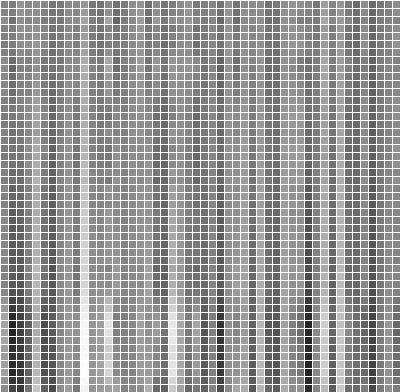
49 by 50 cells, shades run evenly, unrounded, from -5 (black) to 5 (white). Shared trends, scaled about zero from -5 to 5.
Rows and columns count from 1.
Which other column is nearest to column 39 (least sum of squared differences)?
2
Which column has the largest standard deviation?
22
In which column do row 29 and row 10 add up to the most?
11
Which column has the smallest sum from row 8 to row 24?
47
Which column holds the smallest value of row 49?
39
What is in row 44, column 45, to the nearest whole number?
-1
